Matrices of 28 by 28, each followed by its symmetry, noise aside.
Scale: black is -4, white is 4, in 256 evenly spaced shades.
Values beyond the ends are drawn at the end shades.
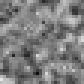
no symmetry.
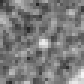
symmetric.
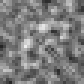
symmetric.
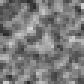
symmetric.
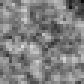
symmetric across the other diagonal.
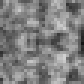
mirrored top to bottom.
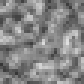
symmetric.
